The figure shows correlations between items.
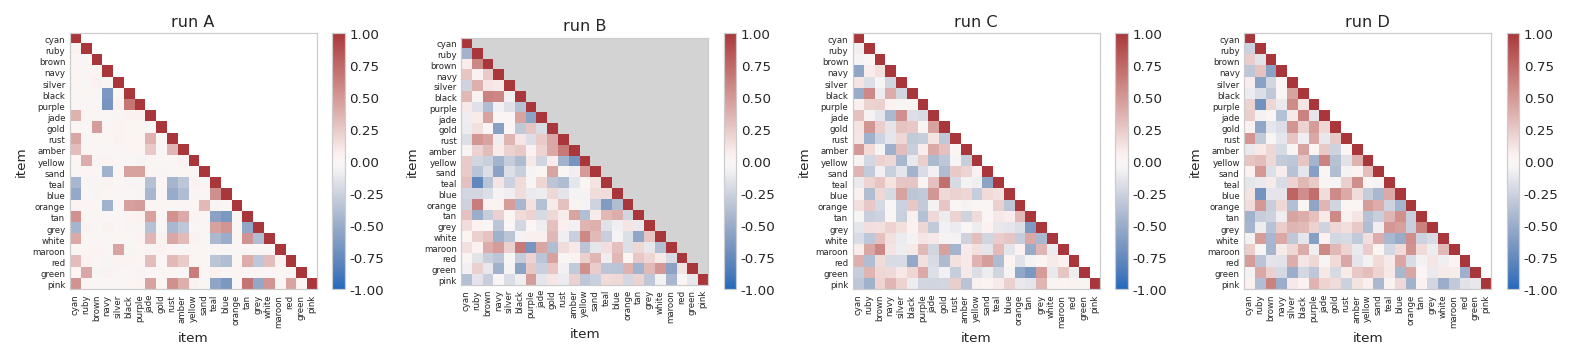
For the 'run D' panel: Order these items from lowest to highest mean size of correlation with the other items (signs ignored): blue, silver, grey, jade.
jade, grey, silver, blue
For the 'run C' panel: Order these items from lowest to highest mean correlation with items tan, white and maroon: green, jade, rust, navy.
green, rust, jade, navy
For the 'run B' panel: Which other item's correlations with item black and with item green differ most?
maroon
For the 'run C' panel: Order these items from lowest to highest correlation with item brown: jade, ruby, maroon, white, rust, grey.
rust, jade, ruby, grey, white, maroon
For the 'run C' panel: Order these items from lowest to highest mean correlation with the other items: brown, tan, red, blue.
tan, red, blue, brown
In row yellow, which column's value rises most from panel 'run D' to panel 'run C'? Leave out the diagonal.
purple
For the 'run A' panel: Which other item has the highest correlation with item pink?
tan
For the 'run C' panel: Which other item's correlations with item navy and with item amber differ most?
cyan
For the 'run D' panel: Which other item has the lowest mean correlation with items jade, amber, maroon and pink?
navy
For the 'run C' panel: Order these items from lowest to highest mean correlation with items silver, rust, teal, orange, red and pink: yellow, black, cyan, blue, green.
green, black, yellow, cyan, blue
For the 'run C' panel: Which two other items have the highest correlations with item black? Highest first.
ruby, navy
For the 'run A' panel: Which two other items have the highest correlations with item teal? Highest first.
blue, grey
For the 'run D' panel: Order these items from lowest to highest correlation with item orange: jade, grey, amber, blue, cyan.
blue, grey, amber, cyan, jade
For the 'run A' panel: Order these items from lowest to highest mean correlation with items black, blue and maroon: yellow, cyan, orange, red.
cyan, red, yellow, orange
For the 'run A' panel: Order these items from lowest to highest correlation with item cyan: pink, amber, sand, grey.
grey, sand, amber, pink
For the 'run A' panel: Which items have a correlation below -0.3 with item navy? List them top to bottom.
black, purple, sand, orange
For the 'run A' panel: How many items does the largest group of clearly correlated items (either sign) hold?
11
